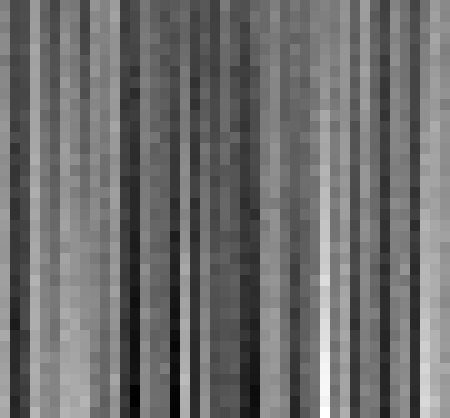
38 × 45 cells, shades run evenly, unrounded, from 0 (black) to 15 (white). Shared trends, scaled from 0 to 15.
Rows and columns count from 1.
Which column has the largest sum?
33
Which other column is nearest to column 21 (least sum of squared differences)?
5
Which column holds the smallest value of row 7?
14
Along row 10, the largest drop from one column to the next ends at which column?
13
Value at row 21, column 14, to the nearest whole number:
2
